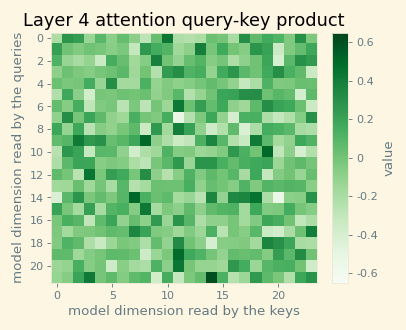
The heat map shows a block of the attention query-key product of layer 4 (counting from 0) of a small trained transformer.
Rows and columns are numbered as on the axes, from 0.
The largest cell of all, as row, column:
21, 14
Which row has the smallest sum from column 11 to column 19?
7
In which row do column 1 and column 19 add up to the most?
10
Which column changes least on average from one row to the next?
6
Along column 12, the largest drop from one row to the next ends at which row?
9
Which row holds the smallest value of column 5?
20
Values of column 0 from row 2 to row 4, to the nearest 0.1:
0.1 -0.1 0
